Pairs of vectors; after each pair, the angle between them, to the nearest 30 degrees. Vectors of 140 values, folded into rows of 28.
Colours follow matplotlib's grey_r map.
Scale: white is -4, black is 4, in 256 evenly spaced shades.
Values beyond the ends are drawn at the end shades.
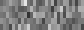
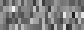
90 degrees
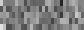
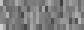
30 degrees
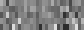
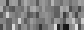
30 degrees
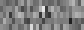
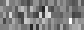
150 degrees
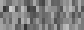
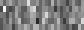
120 degrees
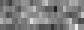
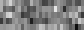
150 degrees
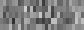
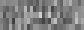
30 degrees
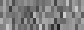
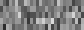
60 degrees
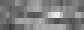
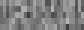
90 degrees
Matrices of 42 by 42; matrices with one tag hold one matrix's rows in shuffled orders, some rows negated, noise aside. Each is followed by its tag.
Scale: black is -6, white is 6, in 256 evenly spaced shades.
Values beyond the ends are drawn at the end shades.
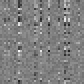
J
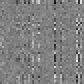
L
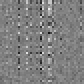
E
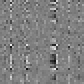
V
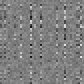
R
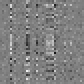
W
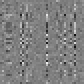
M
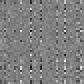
R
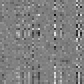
L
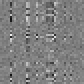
W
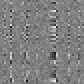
V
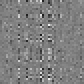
E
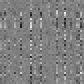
R
